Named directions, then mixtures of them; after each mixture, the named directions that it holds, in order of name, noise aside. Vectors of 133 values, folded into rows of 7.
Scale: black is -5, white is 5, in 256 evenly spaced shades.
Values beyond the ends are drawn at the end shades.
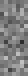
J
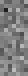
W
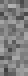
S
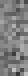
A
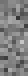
J, S.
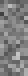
A, J, S.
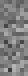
A, J, W.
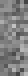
A.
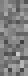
A, J.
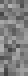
S.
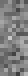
A.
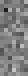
W.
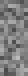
S.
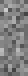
S, W.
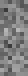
J, S, W.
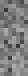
J, S, W.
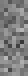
J, W.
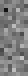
W.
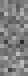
J.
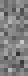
J.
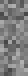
J, S.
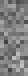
A, J, S.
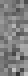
A.
